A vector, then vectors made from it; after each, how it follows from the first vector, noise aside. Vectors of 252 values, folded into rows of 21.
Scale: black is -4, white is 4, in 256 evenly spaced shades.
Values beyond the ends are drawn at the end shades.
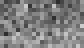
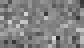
wrapped around, partly zeroed.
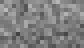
negated, shrunk.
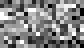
wrapped around, negated, scaled up.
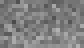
shrunk.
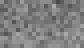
shrunk.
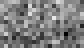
negated.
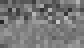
reversed, negated, partly zeroed.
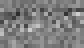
reversed, negated, partly zeroed.
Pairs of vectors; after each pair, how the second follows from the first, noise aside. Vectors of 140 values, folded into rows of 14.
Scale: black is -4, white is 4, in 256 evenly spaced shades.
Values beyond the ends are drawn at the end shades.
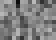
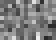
reversed, negated.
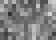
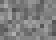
wrapped around, negated, shrunk.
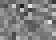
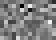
copied.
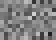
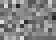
reversed, negated.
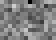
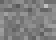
wrapped around, negated, shrunk.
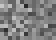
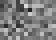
negated.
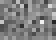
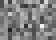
shuffled.
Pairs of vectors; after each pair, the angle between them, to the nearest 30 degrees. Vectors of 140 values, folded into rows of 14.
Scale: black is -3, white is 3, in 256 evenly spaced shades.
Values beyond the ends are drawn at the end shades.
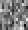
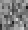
30 degrees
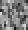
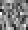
30 degrees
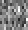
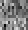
120 degrees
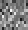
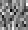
150 degrees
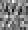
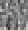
90 degrees
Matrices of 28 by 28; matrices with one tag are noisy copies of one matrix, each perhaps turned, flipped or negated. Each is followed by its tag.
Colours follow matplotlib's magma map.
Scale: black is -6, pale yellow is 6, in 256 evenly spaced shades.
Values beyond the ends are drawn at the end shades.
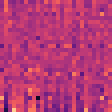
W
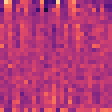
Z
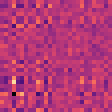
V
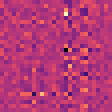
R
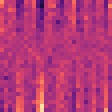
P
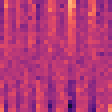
P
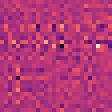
R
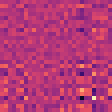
V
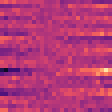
P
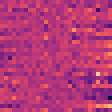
W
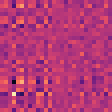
V
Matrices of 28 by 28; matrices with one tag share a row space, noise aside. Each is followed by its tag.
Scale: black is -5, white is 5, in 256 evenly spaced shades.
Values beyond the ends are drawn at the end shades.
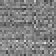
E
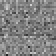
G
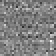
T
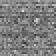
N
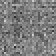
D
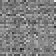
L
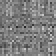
E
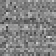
G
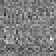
T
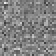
D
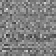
G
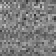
N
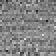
L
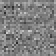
T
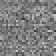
N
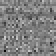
T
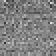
T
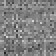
T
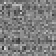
D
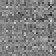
E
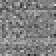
L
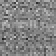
G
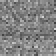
L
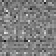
G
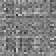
T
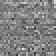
N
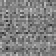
G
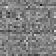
L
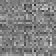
E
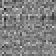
D
